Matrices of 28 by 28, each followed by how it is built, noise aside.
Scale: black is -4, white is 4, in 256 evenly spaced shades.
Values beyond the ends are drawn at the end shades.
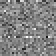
uneven rows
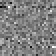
uneven rows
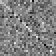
diagonal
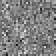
uneven columns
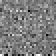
uneven rows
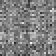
blocks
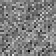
Hankel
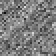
Hankel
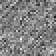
Hankel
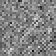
Hankel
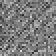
Hankel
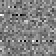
uneven rows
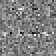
uneven rows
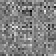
low rank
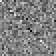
diagonal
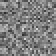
blocks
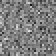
repeating rows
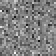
uneven columns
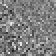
lower triangular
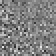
lower triangular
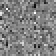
uneven columns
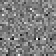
uneven rows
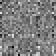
low rank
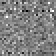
uneven rows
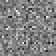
uneven rows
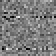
uneven rows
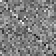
diagonal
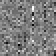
uneven columns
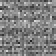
blocks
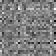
low rank
